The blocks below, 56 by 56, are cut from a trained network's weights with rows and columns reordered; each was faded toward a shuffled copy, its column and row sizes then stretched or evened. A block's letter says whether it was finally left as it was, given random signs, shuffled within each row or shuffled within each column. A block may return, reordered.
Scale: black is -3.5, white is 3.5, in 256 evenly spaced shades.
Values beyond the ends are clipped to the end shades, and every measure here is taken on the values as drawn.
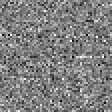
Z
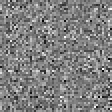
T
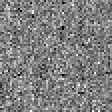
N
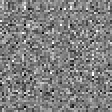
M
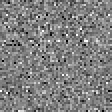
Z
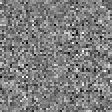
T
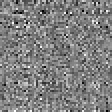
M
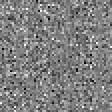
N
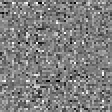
T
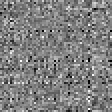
M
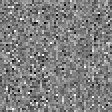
N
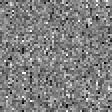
N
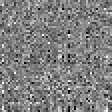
M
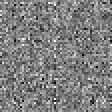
T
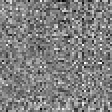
M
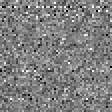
Z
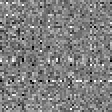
M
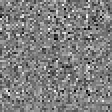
T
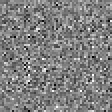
T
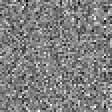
N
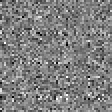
T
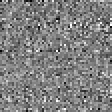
T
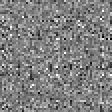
T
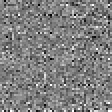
T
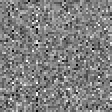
N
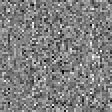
N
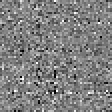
T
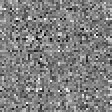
T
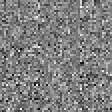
T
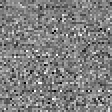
Z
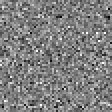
Z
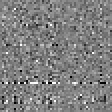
M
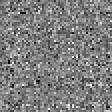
T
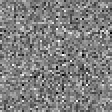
T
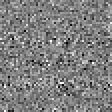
Z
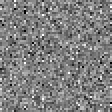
N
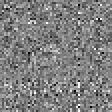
M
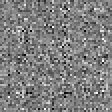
T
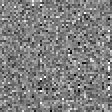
N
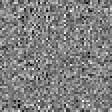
M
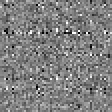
T
